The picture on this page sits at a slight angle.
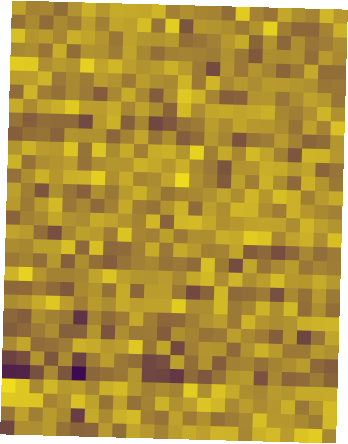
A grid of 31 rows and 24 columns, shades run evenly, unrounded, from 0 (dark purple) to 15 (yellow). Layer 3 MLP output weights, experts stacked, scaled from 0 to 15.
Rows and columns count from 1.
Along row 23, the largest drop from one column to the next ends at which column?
6
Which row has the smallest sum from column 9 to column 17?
27
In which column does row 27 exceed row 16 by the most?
10
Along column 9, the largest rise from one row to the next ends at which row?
28
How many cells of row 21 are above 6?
21
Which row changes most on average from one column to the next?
11
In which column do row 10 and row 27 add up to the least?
1
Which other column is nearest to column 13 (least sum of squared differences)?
3
